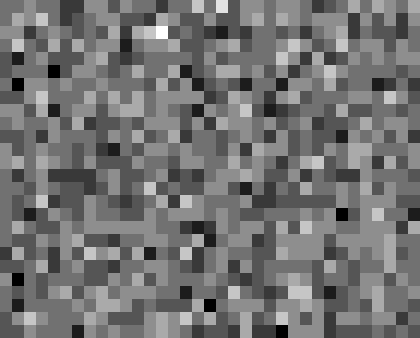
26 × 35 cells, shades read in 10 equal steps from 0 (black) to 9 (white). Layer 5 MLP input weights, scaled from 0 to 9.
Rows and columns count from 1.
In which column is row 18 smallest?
17
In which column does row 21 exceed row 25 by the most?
28
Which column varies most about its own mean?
2
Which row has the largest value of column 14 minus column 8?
3
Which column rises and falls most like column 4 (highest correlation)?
33
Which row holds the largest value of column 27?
13
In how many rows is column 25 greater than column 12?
13
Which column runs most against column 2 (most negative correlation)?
34
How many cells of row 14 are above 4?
9
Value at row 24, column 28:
3
